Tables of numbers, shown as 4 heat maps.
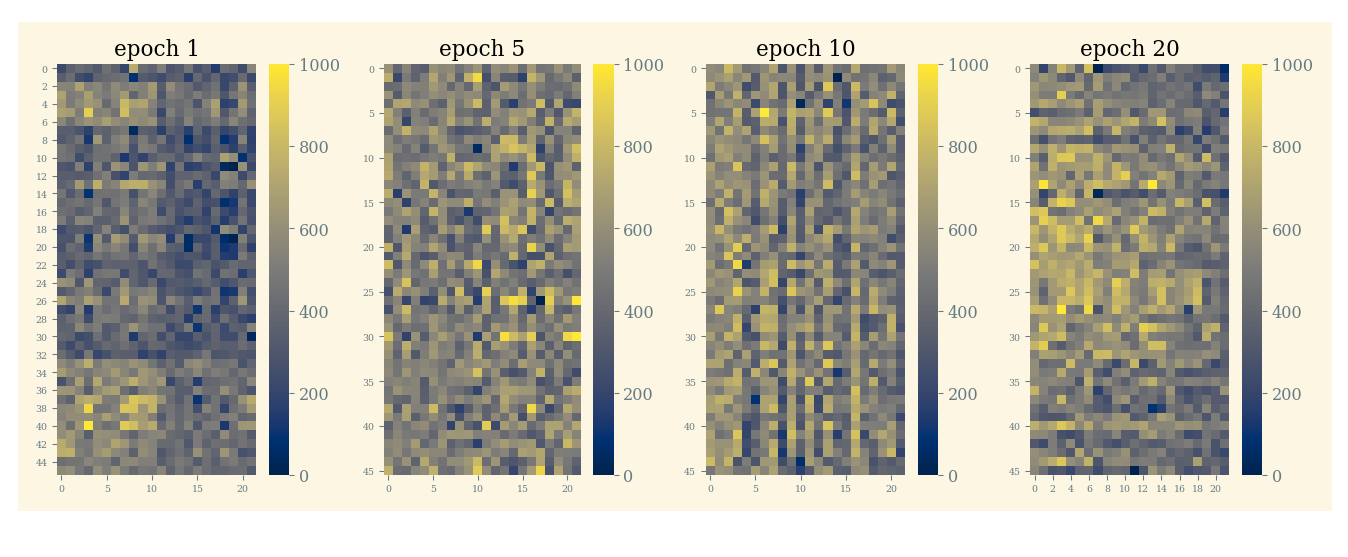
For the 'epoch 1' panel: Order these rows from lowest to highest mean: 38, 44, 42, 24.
24, 44, 42, 38
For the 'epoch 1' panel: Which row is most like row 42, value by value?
34
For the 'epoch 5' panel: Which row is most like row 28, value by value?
32
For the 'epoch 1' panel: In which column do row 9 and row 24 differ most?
3
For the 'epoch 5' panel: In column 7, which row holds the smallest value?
40
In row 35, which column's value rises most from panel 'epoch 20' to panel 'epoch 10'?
11
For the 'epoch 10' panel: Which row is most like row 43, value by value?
42
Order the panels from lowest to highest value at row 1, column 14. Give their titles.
epoch 10, epoch 1, epoch 5, epoch 20
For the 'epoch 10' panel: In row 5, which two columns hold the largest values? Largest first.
6, 13
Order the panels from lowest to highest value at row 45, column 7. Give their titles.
epoch 20, epoch 5, epoch 1, epoch 10
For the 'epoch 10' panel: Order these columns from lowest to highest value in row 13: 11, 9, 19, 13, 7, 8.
8, 19, 11, 9, 7, 13
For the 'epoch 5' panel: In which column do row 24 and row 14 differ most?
16
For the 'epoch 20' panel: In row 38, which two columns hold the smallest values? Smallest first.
13, 14
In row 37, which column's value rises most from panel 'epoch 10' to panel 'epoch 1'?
8
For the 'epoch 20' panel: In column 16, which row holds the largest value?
15
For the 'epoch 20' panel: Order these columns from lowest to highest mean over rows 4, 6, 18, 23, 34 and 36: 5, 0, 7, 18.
18, 7, 5, 0
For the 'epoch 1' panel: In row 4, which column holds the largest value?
7
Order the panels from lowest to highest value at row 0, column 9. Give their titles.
epoch 20, epoch 1, epoch 5, epoch 10
